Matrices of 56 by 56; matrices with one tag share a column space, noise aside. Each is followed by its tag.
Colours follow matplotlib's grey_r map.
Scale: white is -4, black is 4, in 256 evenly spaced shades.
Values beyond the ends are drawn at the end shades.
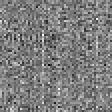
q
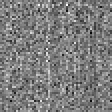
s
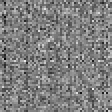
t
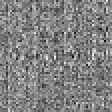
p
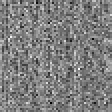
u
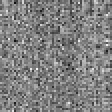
u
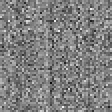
q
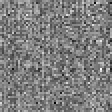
u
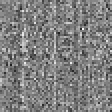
p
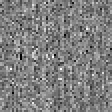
p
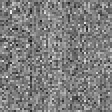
t
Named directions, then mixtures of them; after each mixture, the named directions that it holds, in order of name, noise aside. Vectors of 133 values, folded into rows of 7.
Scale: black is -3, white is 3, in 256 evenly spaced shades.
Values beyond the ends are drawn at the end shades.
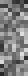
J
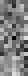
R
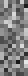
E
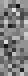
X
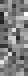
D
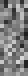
E, X.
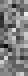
D, X.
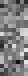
E, J.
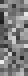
D.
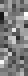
D.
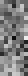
R.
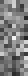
R.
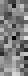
R.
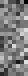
E, J.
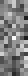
R.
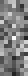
R.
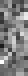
D, J.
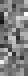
D.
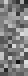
E, J.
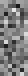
X.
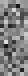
X.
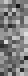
J, X.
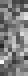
D, J.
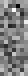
X.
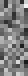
E.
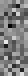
E, X.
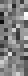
D, R.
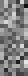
E.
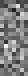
J, X.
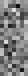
X.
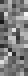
D.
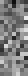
J, R.
